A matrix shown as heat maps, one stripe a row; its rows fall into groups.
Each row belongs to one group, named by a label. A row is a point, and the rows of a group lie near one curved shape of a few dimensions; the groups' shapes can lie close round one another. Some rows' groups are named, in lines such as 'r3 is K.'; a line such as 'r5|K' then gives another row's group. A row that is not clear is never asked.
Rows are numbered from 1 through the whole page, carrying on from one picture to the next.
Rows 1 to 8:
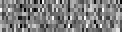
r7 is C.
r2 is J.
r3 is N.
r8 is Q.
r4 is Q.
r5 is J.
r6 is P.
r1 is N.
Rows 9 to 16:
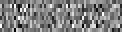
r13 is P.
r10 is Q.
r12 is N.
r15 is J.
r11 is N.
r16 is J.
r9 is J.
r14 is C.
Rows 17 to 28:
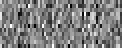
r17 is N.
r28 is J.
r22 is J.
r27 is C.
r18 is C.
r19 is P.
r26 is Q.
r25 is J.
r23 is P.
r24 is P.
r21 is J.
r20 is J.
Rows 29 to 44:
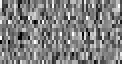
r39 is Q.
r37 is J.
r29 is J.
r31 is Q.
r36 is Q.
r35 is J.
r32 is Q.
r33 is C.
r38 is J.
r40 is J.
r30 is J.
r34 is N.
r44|N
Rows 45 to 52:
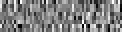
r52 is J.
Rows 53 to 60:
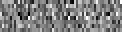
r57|C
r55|P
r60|J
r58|J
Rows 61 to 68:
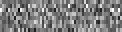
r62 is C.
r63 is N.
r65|J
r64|Q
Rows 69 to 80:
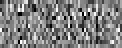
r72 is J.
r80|P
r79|N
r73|C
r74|C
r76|J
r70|P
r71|P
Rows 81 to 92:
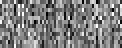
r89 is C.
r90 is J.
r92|Q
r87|P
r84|P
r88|J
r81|J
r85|C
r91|Q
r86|N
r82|P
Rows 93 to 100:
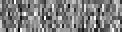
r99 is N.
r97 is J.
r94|J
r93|Q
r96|Q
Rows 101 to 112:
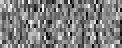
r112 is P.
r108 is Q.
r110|J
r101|C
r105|Q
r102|P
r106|J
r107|N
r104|Q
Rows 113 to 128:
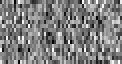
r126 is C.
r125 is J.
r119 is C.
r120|Q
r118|Q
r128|N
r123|C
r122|P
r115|J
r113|P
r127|J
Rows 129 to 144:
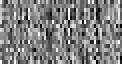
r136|C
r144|J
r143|N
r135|N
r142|N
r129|J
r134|J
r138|J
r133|C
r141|P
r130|Q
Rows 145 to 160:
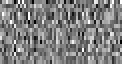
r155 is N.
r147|P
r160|J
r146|N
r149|C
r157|P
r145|P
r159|J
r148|C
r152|J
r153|N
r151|Q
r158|Q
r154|N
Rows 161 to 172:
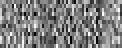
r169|P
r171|C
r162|Q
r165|C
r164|N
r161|C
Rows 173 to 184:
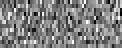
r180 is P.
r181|P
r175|Q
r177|C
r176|N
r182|J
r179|J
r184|J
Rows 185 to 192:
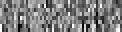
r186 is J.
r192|J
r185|C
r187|J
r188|C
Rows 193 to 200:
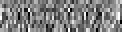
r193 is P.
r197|J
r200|C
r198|N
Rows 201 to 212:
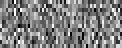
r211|P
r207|J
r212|Q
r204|Q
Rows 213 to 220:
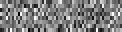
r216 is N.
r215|Q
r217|Q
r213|J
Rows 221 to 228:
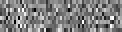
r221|P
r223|P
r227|N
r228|J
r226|P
